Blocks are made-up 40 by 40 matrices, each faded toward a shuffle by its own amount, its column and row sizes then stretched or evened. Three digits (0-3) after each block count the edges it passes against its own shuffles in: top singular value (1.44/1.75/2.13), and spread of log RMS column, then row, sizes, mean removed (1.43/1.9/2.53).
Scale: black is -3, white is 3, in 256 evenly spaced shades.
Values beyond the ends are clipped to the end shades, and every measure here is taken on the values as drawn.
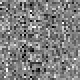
1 2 0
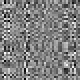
3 3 0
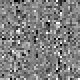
0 3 1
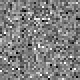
0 0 0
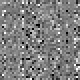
0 3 1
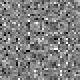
3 2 1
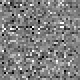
1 1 1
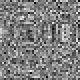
2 1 0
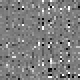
0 3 1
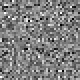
0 0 2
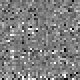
0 1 2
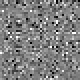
2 1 1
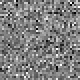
0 1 0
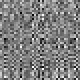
3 3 2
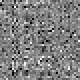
2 1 0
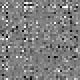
1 2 2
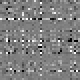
2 2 3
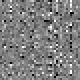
2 2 1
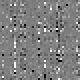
1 3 0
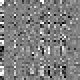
3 3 1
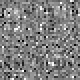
2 0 1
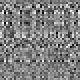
3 0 3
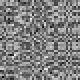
3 0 0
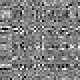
3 1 3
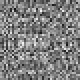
3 1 1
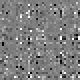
2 2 2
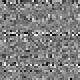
3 1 3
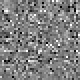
2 0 1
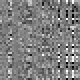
3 3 0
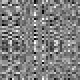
3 3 1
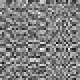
3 1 2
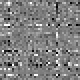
2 2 3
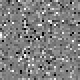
0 1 1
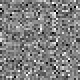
2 1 0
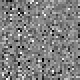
0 2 1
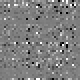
0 2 3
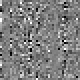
1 3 0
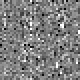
0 2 0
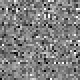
0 1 2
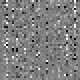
1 3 0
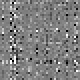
1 3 1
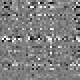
1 2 3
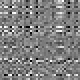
3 2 3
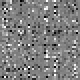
0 3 1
